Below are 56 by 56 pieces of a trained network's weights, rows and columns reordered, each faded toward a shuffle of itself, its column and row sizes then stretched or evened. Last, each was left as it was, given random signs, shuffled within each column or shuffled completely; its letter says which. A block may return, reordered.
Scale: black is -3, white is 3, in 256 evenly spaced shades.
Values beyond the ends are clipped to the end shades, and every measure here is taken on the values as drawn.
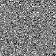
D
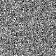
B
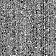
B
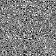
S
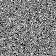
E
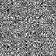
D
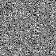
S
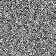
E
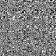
D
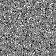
E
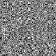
D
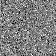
E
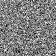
E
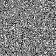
B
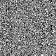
B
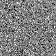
E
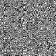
D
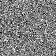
E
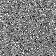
E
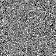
B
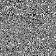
S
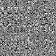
D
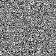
S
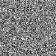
D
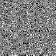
D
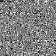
S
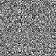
D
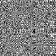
D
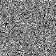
S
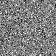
E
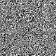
S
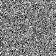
B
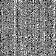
D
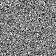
E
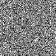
B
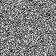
E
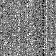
B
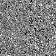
B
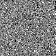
B
